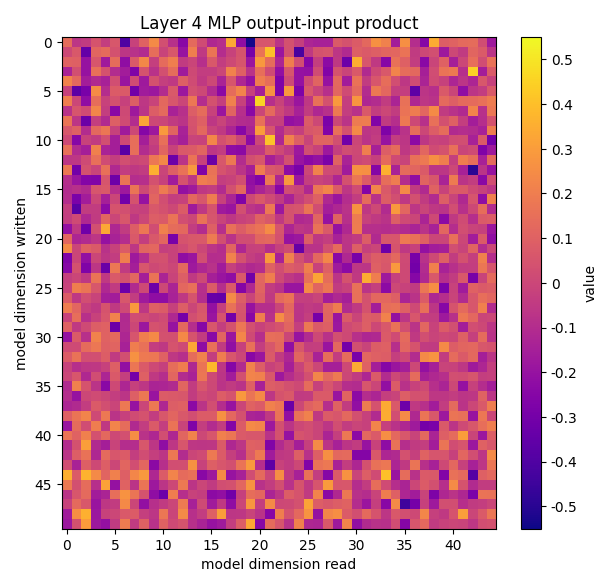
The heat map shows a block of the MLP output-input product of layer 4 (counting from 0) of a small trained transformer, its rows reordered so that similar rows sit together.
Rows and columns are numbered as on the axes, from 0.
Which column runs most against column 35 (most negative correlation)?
19
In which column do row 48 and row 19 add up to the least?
0
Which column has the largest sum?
20
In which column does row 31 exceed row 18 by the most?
39
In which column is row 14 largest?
23
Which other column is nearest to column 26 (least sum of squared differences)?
11
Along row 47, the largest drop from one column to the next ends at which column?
35
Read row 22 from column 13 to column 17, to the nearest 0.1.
-0.2 0 -0.1 -0.1 0.2
